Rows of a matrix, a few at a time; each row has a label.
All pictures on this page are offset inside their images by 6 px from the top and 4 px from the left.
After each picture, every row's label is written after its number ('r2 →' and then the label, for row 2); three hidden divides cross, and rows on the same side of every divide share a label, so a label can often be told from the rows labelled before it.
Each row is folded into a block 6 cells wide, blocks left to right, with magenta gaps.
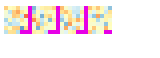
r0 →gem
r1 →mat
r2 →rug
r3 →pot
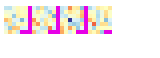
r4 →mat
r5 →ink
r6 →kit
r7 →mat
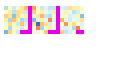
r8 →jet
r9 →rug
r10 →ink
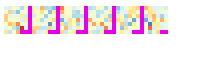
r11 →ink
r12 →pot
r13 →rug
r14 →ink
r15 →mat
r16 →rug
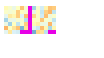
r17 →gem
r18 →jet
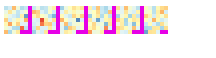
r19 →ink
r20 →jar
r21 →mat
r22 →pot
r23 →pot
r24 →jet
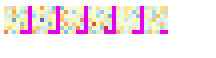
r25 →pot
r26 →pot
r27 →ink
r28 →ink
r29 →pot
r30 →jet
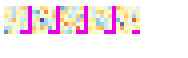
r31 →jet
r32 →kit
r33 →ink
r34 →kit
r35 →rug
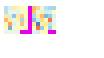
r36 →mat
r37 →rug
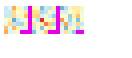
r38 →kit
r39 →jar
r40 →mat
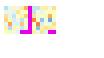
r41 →mat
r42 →mat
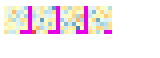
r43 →pot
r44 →pot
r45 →gem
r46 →kit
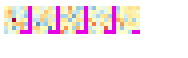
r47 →jar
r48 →gem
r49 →pot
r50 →ink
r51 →mat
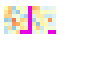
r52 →jar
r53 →rug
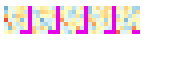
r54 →mat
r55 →kit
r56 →ink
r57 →mat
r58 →pot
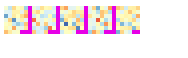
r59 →kit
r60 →ink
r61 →gem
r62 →jet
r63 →gem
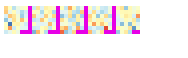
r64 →rug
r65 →jet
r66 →pot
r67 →ink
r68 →gem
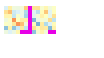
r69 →jar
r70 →gem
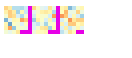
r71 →rug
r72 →gem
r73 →jar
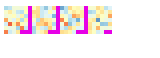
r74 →ink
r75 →jar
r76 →mat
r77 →kit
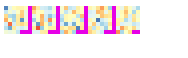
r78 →mat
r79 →rug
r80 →gem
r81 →kit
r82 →pot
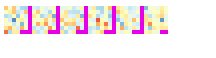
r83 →pot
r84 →ink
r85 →ink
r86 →jar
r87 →rug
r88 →mat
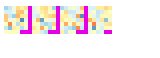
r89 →mat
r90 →kit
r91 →ink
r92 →mat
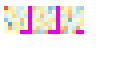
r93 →rug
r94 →pot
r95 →pot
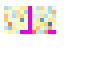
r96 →mat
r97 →pot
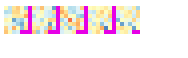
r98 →kit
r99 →pot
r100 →jar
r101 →gem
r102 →gem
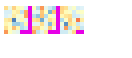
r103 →kit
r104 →pot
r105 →rug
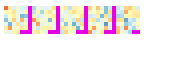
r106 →rug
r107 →mat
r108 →gem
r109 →pot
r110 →kit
